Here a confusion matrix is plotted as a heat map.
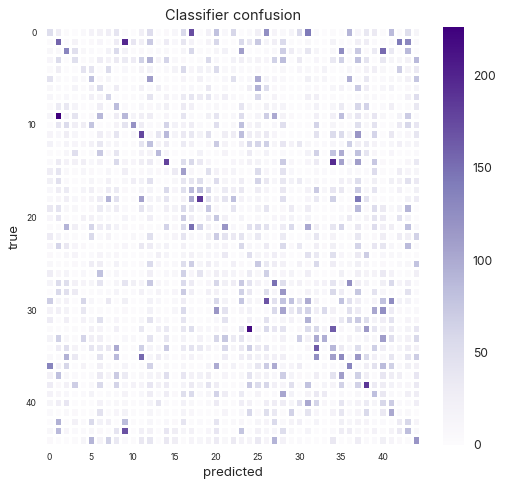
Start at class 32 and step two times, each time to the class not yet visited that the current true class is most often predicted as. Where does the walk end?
38
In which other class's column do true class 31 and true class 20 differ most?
37
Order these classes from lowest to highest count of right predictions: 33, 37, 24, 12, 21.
24, 37, 12, 33, 21
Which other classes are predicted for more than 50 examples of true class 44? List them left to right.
5, 7, 27
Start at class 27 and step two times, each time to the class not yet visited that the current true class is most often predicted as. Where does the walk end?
0
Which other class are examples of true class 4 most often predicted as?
42
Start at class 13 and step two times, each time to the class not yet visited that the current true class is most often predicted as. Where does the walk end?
11
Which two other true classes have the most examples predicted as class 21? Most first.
33, 34
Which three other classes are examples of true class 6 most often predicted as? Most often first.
25, 37, 26
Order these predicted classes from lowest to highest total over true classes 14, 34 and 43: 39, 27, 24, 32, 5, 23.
27, 5, 24, 23, 39, 32
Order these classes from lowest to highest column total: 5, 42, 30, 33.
33, 30, 42, 5
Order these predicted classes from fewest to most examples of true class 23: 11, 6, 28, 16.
6, 16, 11, 28
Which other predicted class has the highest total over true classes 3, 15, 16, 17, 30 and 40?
28
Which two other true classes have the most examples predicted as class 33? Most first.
30, 39
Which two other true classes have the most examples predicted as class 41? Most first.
29, 0
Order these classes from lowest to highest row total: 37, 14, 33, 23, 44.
23, 44, 37, 33, 14
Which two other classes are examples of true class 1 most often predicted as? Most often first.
9, 42
